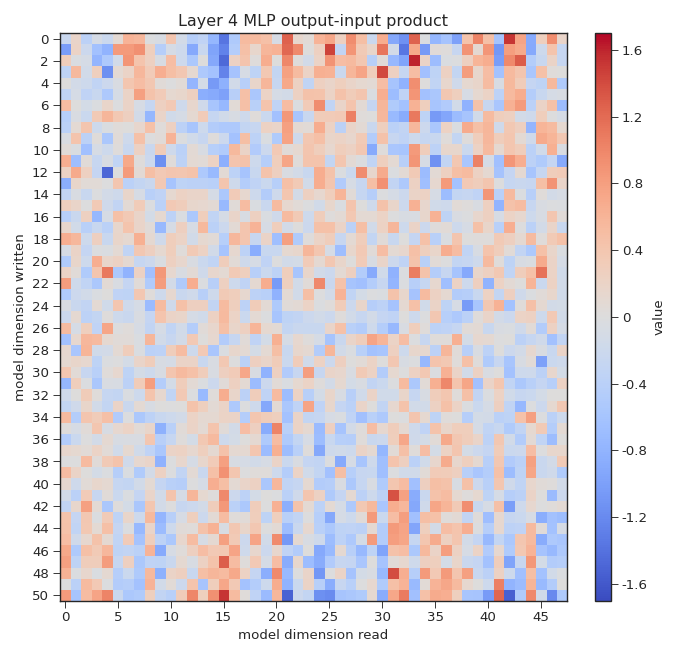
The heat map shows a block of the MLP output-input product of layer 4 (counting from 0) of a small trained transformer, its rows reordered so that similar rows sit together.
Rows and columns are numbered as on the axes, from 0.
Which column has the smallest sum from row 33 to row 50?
21
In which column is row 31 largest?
36
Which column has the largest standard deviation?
15
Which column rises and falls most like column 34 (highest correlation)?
16
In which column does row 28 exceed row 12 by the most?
4
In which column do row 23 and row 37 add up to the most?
34
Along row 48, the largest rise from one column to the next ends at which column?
31
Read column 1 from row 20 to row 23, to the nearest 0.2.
0.2 0 -0.2 -0.2
